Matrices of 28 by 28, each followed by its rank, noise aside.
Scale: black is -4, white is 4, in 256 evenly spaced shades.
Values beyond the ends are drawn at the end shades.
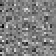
four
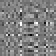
two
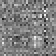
five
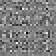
four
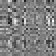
three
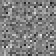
five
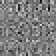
five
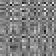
two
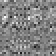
four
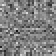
five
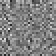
four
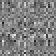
three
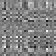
two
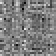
five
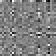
two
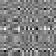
two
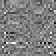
three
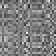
three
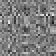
three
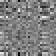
two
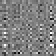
three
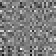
three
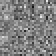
four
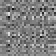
three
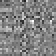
four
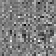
four
